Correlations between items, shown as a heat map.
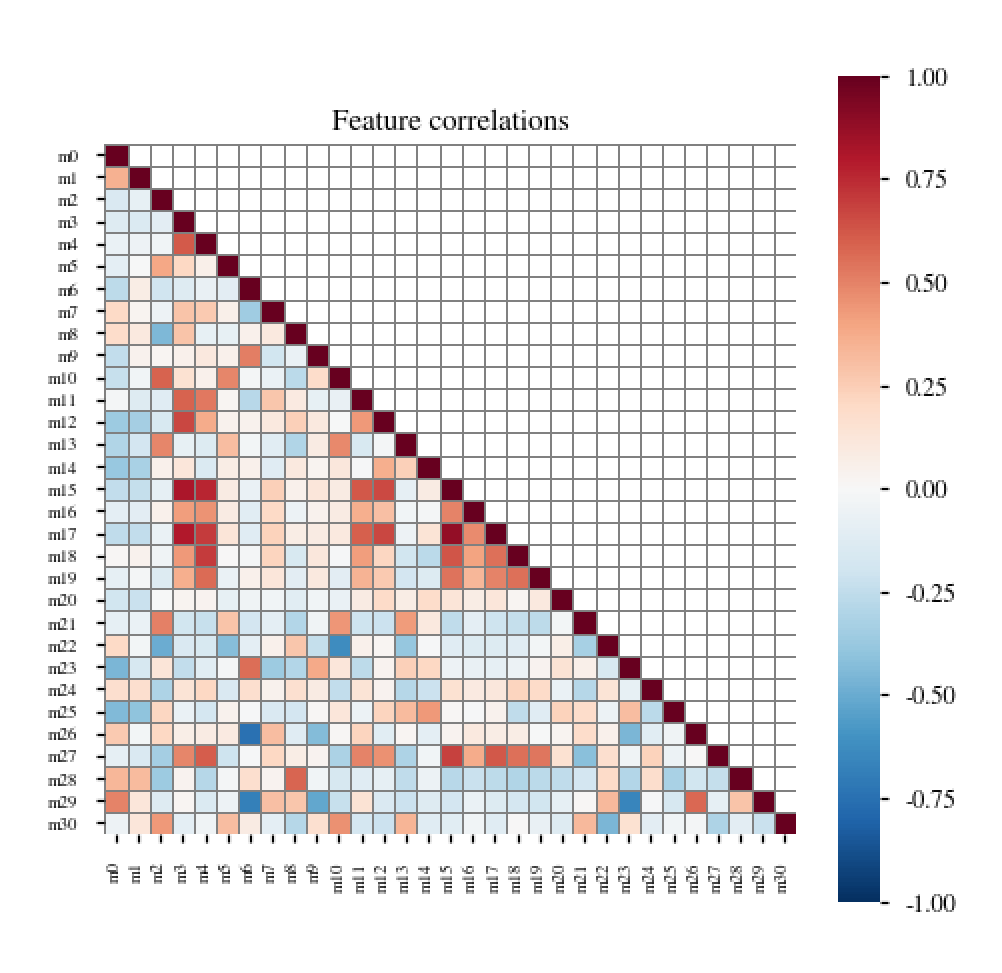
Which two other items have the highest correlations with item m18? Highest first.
m4, m15
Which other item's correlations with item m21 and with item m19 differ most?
m27
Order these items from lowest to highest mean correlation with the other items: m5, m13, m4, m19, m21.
m21, m13, m5, m19, m4
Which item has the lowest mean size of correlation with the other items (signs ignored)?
m20
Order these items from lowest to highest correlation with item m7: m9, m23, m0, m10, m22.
m23, m9, m10, m22, m0
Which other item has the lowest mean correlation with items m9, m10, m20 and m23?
m29
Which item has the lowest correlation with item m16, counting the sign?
m28
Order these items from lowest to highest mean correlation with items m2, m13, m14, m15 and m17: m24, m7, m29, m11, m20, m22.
m22, m29, m24, m7, m20, m11
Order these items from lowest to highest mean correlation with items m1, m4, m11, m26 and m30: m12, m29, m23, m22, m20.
m23, m22, m20, m12, m29
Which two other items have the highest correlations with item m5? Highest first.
m10, m2
